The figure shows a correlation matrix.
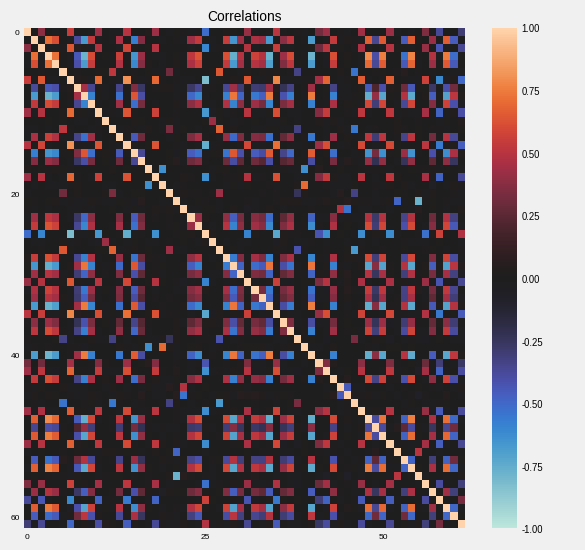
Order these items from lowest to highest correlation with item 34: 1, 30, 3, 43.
3, 1, 43, 30
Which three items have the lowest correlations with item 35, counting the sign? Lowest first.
25, 58, 61
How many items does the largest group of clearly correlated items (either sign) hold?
29
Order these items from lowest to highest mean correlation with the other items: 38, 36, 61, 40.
40, 61, 38, 36
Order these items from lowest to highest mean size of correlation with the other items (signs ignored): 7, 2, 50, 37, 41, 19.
19, 41, 2, 7, 37, 50
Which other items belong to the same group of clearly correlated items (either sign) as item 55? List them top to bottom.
21, 52
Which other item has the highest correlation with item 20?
27
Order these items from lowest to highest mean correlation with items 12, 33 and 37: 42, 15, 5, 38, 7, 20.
15, 7, 38, 42, 20, 5
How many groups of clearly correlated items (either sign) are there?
7
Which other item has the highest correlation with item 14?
6
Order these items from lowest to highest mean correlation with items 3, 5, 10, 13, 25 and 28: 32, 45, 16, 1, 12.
45, 12, 16, 32, 1
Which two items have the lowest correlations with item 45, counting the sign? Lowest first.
22, 44
